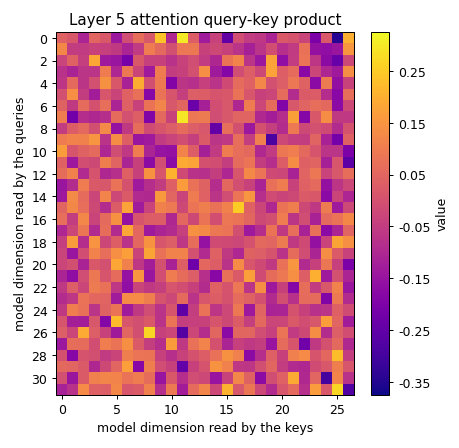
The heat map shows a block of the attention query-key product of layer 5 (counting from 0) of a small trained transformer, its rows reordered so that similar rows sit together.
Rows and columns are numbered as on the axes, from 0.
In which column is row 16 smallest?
6
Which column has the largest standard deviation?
25
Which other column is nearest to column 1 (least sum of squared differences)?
18
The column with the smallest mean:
24
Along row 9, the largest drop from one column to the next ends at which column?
19
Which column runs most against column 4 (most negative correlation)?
0
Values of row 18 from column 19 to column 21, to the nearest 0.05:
0.05 0.1 -0.05
